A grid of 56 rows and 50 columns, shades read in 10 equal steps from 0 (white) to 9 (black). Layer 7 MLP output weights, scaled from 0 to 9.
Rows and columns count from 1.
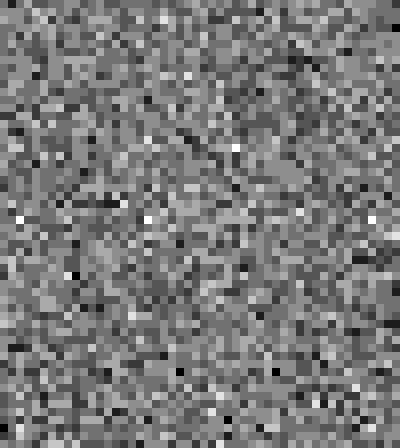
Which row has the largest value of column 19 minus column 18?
53
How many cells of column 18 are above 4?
32
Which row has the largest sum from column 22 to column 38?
9
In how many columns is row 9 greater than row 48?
19
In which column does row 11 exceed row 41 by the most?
1
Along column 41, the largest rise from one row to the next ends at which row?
46
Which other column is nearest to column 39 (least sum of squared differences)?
23
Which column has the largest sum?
10
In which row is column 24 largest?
18
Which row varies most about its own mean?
26
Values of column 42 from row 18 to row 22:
6 3 4 5 5
